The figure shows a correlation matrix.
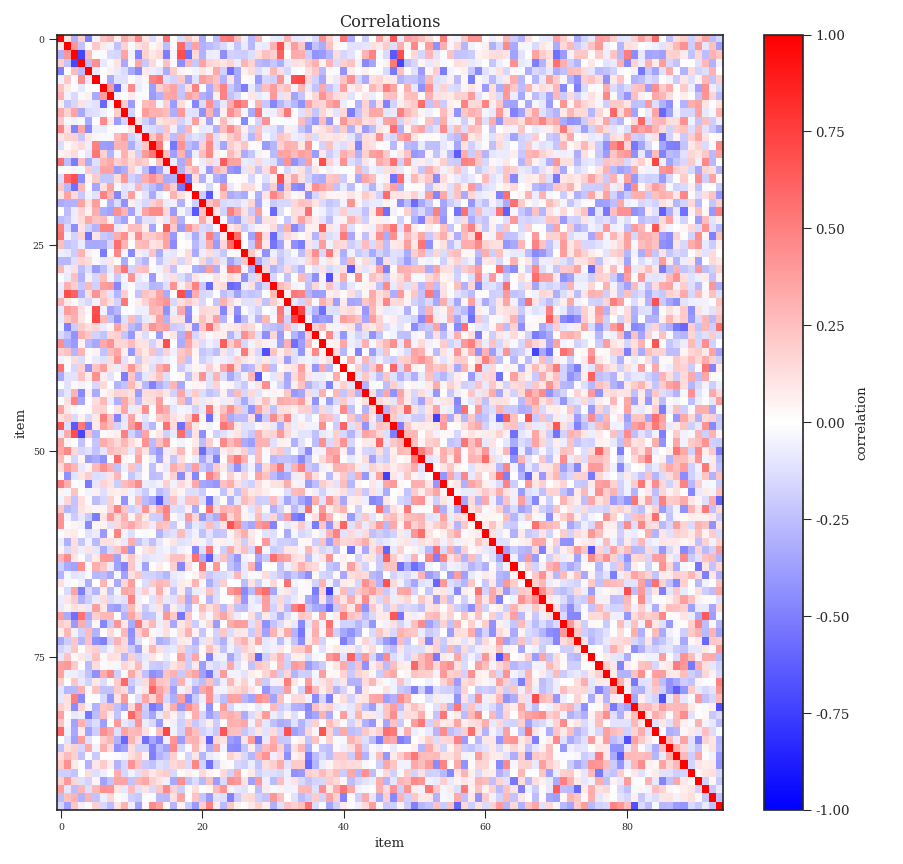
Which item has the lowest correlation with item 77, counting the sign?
21
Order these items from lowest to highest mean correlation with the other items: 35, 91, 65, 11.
65, 35, 11, 91
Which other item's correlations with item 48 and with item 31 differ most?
5
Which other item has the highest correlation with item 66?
46
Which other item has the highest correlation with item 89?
43
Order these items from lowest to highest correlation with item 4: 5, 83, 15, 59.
59, 15, 83, 5
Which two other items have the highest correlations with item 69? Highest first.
34, 33
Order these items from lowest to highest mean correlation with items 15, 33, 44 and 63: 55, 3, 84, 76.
3, 55, 76, 84
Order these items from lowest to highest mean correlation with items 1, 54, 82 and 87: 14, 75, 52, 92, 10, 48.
14, 92, 75, 48, 52, 10
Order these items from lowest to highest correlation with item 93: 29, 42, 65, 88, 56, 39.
56, 88, 65, 39, 42, 29
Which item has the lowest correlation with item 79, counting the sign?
87
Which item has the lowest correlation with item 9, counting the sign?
85
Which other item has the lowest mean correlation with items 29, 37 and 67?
38
